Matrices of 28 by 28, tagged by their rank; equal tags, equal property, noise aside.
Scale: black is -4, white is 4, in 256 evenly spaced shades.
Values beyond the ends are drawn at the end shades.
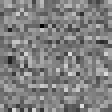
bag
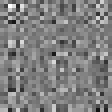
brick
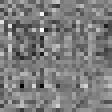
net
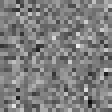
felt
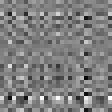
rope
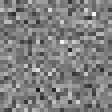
felt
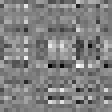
rope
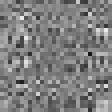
net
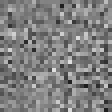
bag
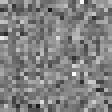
felt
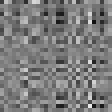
rope
